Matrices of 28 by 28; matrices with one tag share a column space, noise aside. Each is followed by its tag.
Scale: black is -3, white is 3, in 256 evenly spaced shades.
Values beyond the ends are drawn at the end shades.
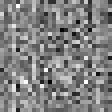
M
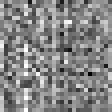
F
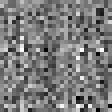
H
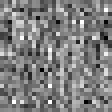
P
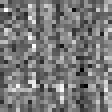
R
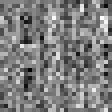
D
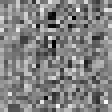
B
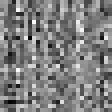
P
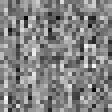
D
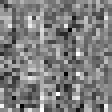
D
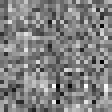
R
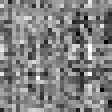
D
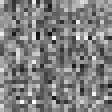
P
